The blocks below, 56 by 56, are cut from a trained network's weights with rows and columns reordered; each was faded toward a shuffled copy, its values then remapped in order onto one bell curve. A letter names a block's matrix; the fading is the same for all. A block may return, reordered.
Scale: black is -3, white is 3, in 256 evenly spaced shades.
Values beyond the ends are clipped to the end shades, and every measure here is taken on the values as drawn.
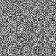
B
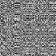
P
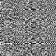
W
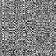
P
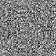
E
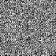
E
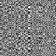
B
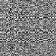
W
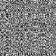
B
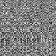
P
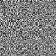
P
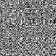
B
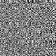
B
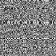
W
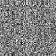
E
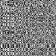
B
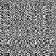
P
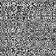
P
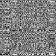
W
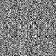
E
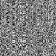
B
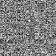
E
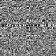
W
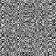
B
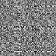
W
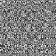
P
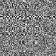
W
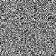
E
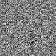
E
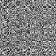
B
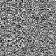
E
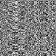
B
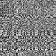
W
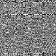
W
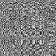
B
